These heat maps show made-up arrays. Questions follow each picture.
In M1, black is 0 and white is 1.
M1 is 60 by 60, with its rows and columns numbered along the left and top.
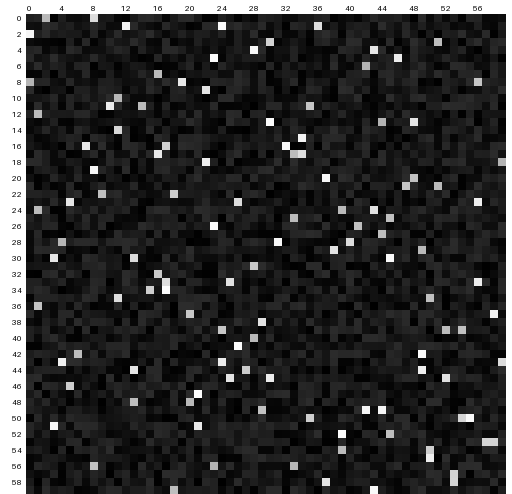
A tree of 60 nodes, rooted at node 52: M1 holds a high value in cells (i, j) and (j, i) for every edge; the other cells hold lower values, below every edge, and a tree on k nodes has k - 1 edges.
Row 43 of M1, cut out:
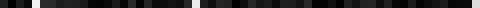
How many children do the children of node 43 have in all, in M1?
2
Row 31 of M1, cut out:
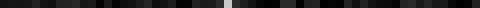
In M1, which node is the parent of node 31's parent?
4
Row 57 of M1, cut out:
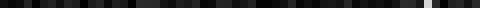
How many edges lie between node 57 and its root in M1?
9
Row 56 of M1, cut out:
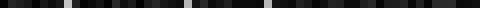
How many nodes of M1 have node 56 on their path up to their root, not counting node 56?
9
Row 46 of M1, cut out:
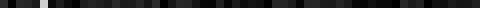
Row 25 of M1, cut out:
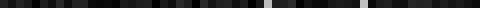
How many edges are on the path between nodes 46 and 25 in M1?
5
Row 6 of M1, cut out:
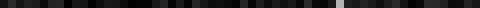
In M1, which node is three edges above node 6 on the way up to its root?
44
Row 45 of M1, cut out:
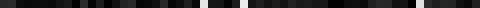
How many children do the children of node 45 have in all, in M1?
3
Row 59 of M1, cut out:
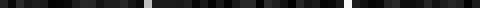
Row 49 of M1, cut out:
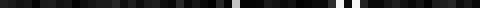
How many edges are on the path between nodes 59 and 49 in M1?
9
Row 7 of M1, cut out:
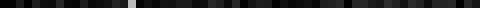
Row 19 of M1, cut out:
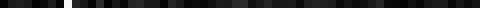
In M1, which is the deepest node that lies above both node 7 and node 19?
33
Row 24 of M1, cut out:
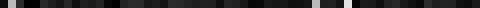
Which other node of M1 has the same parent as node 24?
54
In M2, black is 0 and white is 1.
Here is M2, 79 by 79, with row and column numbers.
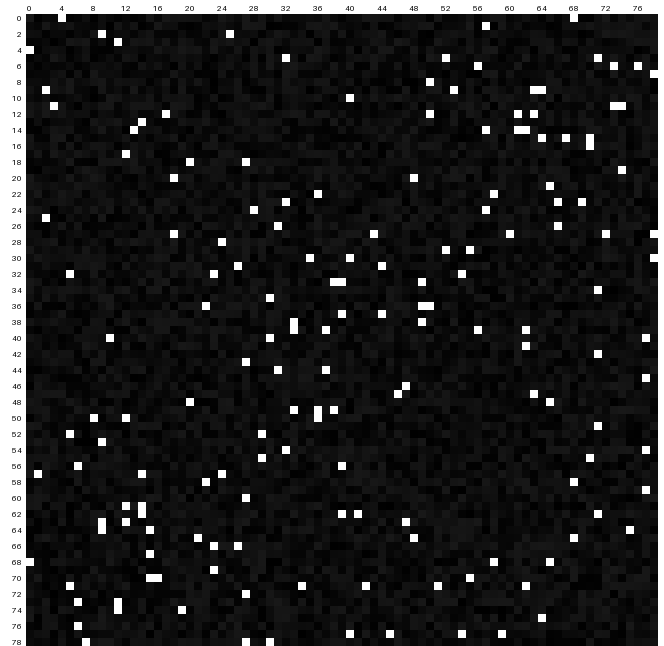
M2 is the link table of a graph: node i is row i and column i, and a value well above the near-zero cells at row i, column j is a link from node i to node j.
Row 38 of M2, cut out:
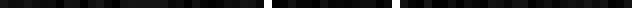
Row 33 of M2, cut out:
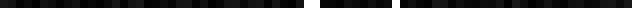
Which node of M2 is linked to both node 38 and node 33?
node 49
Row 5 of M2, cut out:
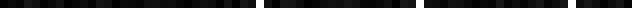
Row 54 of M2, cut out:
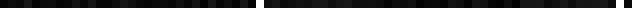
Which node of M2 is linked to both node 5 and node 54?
node 32
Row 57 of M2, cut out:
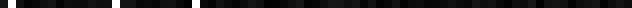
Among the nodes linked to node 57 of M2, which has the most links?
node 14
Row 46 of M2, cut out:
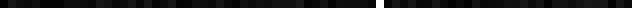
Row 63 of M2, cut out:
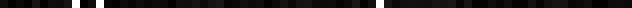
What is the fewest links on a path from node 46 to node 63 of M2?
2
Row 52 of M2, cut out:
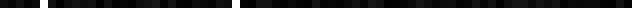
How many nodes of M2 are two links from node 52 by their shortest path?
3
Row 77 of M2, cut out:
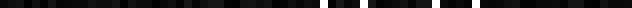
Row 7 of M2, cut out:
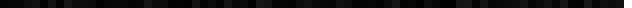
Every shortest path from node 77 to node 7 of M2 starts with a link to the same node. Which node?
node 40
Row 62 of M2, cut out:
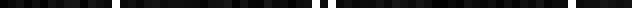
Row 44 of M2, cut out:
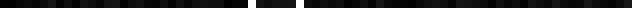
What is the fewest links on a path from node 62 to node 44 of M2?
3
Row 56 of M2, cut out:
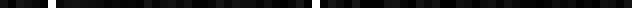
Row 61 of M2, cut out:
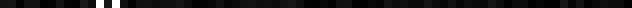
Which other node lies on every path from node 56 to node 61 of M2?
node 39
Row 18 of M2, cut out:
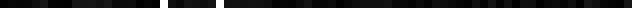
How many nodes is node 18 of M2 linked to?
2
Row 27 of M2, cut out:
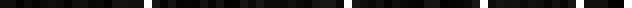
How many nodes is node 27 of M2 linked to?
5
